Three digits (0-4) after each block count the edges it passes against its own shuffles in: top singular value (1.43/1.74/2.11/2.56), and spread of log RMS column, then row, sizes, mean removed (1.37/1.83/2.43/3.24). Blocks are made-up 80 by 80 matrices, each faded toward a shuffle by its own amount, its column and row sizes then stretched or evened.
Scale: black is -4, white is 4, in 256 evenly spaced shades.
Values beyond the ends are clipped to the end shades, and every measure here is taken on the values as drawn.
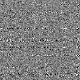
2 2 3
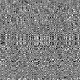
4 0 3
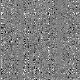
0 4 2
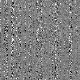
1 4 0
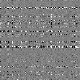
4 2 4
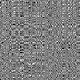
4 2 2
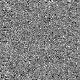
1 2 0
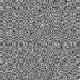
4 0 0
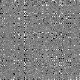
3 3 3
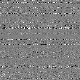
2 1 4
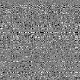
3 1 3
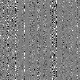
1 4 1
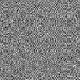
4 1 2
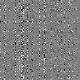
3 4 2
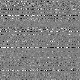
3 0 4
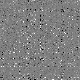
0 2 2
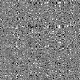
3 2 2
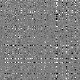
3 3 3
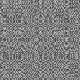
4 1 1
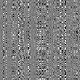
4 4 0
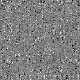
2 1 1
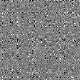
2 3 3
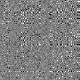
4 3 3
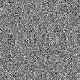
2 1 1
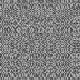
4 1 2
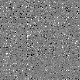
1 2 2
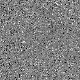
0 1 1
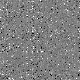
0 2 1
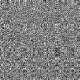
3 2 2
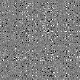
2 3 2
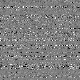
0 0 4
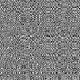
4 1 3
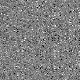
2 1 1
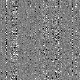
3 4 1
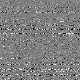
2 0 4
